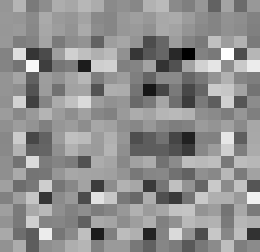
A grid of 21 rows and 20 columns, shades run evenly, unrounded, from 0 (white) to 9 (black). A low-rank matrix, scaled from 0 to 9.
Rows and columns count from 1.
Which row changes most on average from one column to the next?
20
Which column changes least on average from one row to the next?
1
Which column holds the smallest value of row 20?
4
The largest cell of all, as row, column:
5, 15
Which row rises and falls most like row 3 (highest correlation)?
2
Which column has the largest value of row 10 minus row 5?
18
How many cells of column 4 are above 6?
3
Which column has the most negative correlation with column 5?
17
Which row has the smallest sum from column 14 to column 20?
6
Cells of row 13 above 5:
7
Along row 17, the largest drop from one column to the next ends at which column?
8
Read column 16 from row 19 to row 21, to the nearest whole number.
3 6 5
